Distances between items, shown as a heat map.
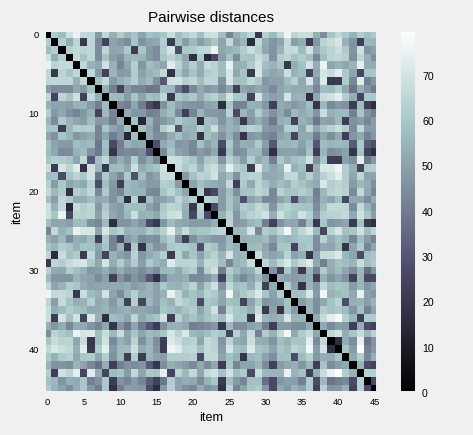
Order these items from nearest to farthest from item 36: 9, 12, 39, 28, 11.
28, 11, 9, 12, 39
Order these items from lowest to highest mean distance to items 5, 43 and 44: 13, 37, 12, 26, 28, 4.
28, 37, 13, 26, 12, 4
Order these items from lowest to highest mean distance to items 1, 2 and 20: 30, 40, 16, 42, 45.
42, 45, 30, 16, 40
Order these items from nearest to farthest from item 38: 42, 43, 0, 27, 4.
0, 27, 42, 43, 4
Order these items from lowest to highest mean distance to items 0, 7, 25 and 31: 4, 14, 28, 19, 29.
29, 14, 19, 28, 4
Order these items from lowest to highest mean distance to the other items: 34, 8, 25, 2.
34, 8, 2, 25
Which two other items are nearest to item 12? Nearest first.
2, 18
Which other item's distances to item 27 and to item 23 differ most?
41
